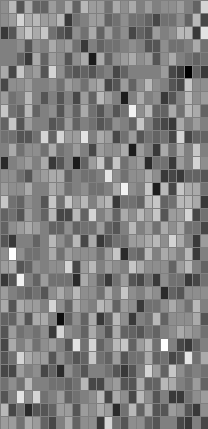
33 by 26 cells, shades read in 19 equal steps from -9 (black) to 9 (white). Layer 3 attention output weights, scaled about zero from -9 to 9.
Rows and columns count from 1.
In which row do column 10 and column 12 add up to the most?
27
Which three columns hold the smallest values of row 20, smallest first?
16, 25, 18
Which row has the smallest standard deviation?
4
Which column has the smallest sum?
20
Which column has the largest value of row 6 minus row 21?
3
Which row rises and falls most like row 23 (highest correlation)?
14
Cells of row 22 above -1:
7
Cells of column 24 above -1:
19
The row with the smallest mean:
22
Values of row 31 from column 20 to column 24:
-3 0 -5 -5 -1
